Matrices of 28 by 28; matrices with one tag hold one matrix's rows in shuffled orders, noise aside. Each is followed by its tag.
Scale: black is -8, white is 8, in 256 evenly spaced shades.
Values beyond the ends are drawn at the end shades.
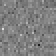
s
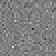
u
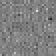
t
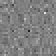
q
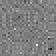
t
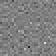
q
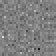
s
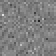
s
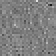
t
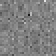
q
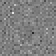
u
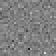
q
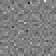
q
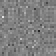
s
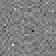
u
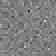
q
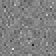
u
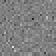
u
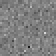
q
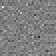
s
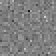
q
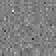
u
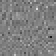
t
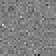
s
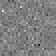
s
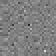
q
